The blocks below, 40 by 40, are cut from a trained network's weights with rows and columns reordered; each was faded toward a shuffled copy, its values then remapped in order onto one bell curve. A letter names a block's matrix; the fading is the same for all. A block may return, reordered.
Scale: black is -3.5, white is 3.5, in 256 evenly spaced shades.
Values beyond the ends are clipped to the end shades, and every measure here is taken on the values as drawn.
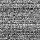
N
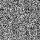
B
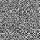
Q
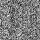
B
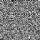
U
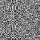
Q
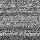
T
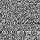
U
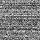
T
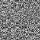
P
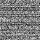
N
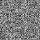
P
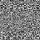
P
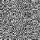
Q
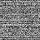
N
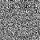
U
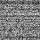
N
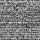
N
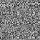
P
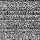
N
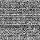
N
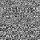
P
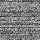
T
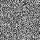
B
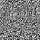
P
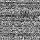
N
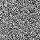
B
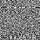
P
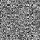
Q
